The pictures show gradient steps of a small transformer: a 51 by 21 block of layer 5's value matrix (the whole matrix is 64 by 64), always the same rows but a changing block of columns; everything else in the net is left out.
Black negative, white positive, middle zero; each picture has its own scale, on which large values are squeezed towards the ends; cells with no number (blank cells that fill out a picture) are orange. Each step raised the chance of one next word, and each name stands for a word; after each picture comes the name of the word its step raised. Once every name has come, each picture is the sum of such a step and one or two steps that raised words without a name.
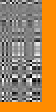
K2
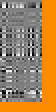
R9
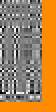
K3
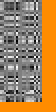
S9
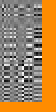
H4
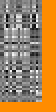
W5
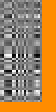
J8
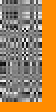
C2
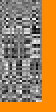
K3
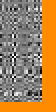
H4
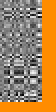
H4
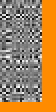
S9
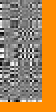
H4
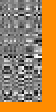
S9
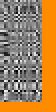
R9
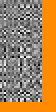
H4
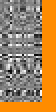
J8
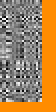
W5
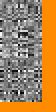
R9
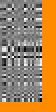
H4
